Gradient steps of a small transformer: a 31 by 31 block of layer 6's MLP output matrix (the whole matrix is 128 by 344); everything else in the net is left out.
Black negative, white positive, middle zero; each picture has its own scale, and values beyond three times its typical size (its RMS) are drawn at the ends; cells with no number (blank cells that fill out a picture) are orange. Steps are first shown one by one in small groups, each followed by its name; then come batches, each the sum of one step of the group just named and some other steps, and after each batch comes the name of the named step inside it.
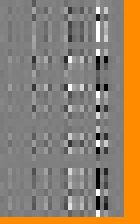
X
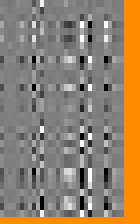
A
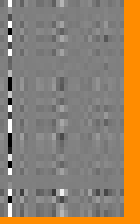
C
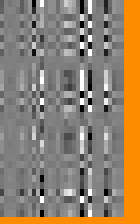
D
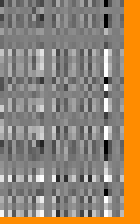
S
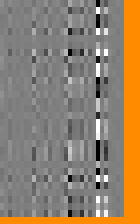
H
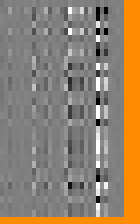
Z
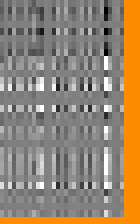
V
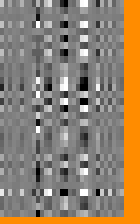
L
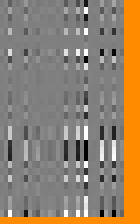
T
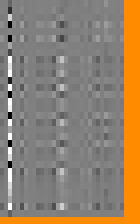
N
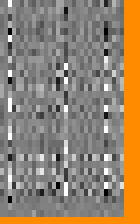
V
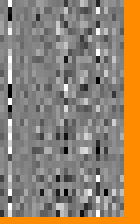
H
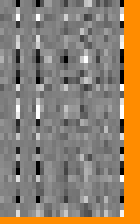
S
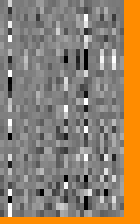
C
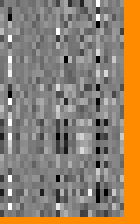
D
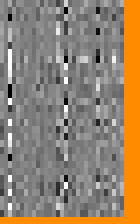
Z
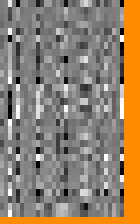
V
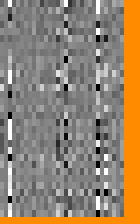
V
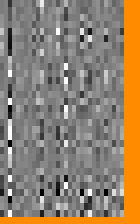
D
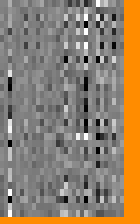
C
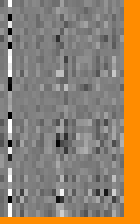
C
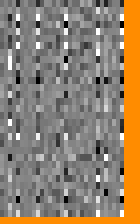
H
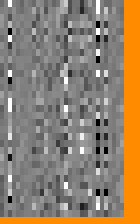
D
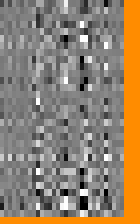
A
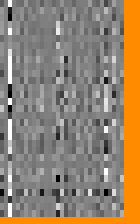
S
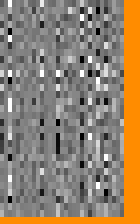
Z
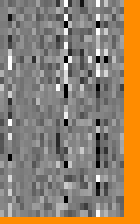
H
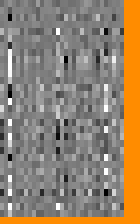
V
